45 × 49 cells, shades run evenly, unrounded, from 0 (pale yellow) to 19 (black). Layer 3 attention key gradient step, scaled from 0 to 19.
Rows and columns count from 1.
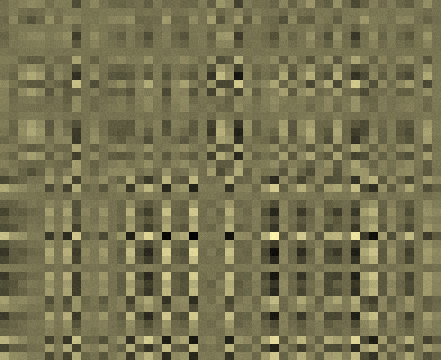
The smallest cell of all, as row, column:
30, 31
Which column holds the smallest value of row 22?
27
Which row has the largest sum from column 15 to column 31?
10
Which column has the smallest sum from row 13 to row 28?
32
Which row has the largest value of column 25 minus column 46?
11
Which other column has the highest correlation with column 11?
7
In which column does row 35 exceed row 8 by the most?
40
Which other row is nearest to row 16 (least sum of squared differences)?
12
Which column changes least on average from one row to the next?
47
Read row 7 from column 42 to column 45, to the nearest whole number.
10 10 10 10
